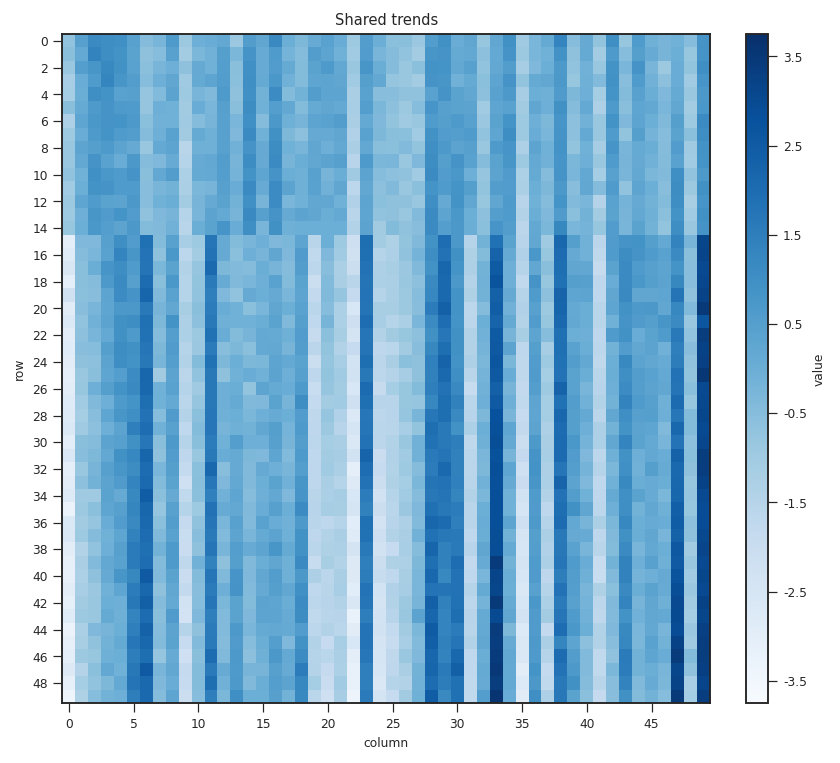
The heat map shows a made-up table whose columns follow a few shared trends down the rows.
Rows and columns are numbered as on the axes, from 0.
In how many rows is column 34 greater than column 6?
15
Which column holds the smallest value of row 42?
0
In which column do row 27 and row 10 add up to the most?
49
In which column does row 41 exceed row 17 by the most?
47
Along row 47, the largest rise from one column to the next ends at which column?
23
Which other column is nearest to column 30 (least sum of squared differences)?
5
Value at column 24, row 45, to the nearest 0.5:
-2.5
